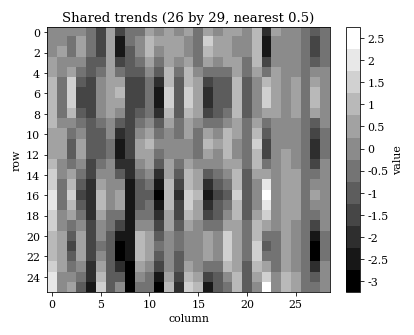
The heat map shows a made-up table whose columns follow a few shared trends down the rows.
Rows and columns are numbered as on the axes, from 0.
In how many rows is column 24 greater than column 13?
21
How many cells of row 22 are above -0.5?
16
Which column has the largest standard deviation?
22
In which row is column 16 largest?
1
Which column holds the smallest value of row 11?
7
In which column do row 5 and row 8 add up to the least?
11
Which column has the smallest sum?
8
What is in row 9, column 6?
0
